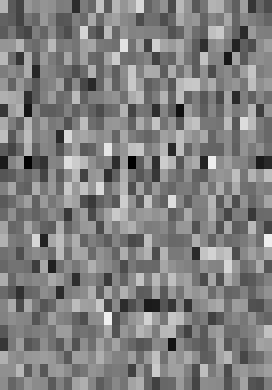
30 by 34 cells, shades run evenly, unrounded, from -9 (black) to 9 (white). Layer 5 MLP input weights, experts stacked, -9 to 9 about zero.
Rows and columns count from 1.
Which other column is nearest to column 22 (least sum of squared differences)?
19
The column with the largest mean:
16
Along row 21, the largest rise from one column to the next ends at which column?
6
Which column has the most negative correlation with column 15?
22
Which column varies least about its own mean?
2
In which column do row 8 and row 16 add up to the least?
30
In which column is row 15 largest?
13
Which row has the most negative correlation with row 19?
21
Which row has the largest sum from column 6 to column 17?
15
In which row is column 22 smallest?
27
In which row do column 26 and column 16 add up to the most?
20
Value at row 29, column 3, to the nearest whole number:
4
